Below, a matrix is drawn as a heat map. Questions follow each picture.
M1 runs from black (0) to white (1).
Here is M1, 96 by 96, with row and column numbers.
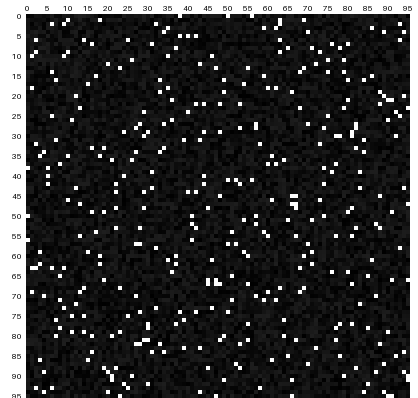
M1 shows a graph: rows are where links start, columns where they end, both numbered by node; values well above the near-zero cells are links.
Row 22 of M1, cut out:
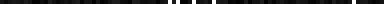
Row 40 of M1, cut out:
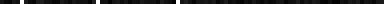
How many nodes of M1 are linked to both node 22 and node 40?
1
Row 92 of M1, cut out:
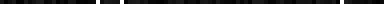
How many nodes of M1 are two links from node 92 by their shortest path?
6
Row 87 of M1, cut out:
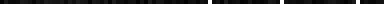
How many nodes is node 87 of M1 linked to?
3
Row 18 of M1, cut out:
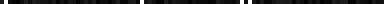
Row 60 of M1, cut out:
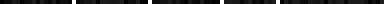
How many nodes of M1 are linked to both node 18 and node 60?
0
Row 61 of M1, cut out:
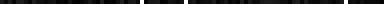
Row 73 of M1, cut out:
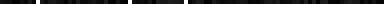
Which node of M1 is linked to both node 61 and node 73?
node 46
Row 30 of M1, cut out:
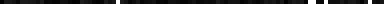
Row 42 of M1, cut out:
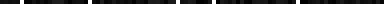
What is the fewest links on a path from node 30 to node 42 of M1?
3
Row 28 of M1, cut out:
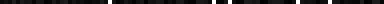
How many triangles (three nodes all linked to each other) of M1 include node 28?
3
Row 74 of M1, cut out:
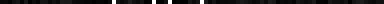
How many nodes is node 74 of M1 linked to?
4
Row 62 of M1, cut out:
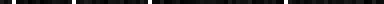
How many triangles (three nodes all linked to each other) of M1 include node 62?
0
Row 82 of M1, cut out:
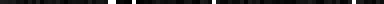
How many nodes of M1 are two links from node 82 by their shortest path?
9
